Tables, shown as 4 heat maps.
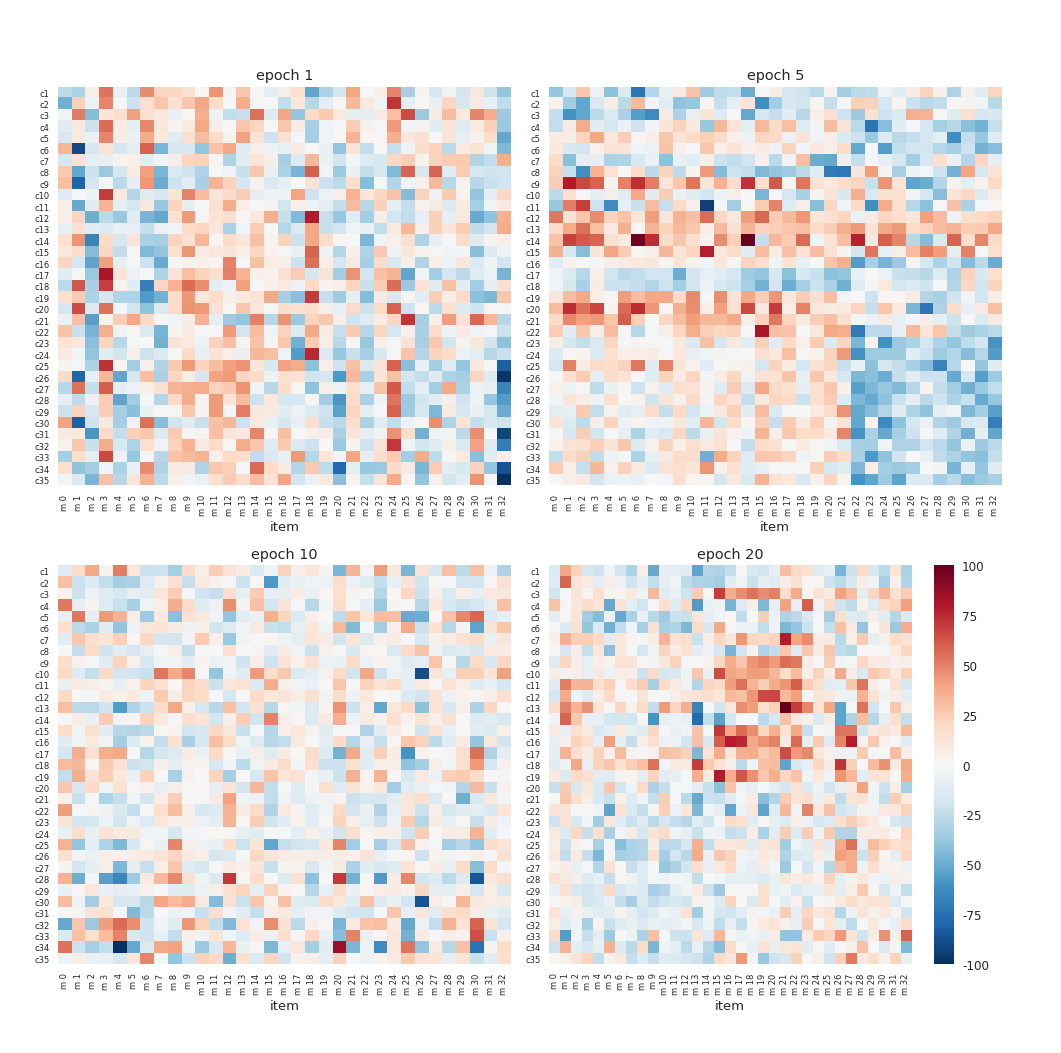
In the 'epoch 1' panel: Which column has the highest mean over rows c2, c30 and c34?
m 6
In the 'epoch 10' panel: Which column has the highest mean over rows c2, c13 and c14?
m 20
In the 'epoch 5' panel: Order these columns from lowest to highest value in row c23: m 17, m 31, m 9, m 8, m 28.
m 28, m 31, m 8, m 9, m 17
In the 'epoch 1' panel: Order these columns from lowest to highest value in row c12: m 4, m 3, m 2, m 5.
m 2, m 4, m 3, m 5
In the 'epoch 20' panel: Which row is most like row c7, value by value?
c17
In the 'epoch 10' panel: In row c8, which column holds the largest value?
m 26
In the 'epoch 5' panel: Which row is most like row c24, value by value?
c16
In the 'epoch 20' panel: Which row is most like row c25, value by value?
c26
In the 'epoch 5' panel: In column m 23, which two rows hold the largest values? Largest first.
c15, c8
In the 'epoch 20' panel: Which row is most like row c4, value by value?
c22
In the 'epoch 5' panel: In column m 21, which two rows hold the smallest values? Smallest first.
c8, c18
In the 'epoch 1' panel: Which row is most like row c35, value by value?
c31
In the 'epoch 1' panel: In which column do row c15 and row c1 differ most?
m 18
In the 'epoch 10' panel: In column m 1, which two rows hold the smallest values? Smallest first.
c28, c25
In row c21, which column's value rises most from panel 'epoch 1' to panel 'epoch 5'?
m 2
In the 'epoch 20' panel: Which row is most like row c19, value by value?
c15
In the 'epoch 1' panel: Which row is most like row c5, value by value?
c4
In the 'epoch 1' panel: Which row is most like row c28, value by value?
c29
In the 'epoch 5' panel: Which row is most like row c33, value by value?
c4
